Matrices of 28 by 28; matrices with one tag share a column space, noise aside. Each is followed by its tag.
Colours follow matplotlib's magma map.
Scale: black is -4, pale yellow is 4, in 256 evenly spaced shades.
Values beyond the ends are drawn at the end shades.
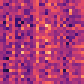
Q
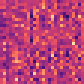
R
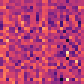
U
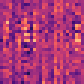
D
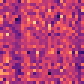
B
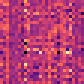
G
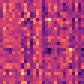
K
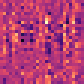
D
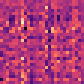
U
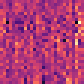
D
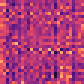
G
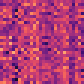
G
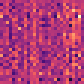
R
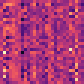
G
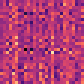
G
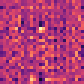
U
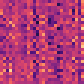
Q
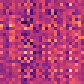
Q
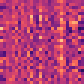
U
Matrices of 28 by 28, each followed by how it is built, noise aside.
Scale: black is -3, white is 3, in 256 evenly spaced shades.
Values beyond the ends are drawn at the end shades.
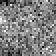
smooth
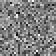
noise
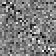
banded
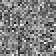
noise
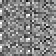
repeating rows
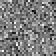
noise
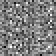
repeating rows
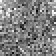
smooth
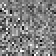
lower triangular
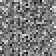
repeating rows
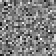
noise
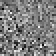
lower triangular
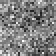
smooth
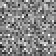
repeating columns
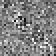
banded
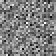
repeating rows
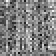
blocks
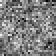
smooth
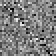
banded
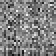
blocks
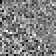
lower triangular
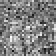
blocks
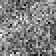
smooth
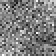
smooth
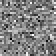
noise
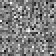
noise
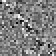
banded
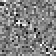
banded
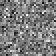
noise
